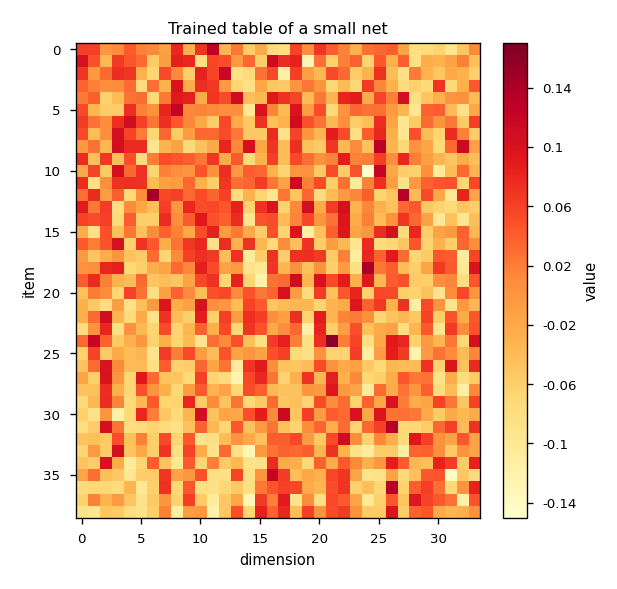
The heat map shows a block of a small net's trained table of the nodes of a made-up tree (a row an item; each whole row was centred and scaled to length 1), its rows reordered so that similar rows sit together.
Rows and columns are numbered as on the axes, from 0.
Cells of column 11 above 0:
21
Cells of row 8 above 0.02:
12
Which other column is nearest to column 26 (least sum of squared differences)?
33
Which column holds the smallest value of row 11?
23
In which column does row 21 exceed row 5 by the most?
14
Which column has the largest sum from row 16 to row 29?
2
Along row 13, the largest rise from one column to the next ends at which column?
15
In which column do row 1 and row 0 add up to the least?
28
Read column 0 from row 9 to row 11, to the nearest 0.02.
0.08 -0.02 0.08
